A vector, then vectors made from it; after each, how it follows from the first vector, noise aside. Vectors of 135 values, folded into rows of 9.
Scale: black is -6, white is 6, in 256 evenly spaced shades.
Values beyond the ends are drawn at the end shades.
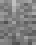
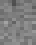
negated, shrunk.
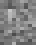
wrapped around.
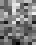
scaled up.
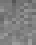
negated, shrunk.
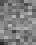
wrapped around, negated.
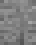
reversed, negated, shrunk.
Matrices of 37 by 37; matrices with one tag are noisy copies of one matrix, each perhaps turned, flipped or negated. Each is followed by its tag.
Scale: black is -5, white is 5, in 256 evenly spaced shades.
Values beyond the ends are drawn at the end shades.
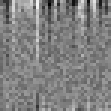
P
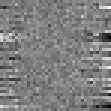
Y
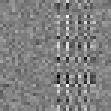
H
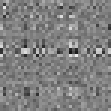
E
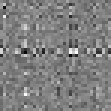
E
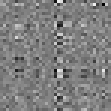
E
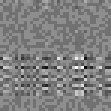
H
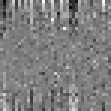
Y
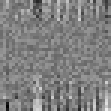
Y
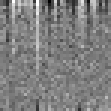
P
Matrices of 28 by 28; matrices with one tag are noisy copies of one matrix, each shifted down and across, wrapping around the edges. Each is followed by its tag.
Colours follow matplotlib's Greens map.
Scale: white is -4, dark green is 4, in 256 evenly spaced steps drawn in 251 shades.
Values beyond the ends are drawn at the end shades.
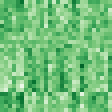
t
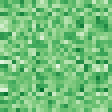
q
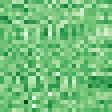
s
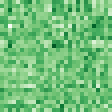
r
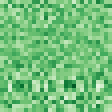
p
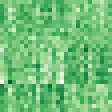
t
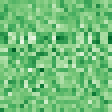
p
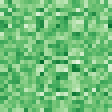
q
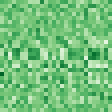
p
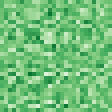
q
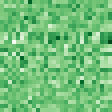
p
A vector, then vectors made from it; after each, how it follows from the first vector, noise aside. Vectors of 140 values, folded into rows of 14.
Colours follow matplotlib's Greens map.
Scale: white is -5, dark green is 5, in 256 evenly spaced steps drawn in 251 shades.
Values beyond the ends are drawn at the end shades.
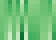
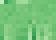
reversed, negated, partly zeroed.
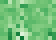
sign-scrambled.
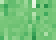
reversed, negated, partly zeroed.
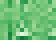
sign-scrambled.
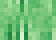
negated.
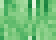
reversed, negated.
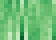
copied.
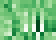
wrapped around, scaled up.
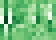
wrapped around, scaled up.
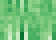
copied.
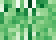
wrapped around, scaled up.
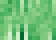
copied.
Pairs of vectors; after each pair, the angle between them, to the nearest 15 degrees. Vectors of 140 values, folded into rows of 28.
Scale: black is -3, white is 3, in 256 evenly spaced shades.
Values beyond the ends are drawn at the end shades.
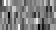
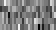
30 degrees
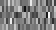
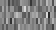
165 degrees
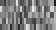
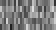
30 degrees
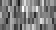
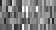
45 degrees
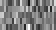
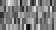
150 degrees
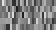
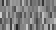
120 degrees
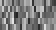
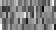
120 degrees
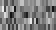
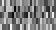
60 degrees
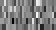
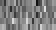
150 degrees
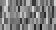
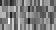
90 degrees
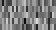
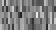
105 degrees
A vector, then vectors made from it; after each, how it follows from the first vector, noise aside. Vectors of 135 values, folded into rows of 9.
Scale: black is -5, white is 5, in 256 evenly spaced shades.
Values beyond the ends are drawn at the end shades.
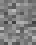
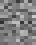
reversed.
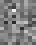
copied.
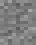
wrapped around, shrunk.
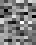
reversed, negated, scaled up.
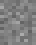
reversed, shrunk.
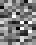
reversed, negated, scaled up.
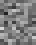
copied.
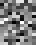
reversed, negated, scaled up.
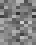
reversed, negated.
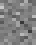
reversed, partly zeroed.
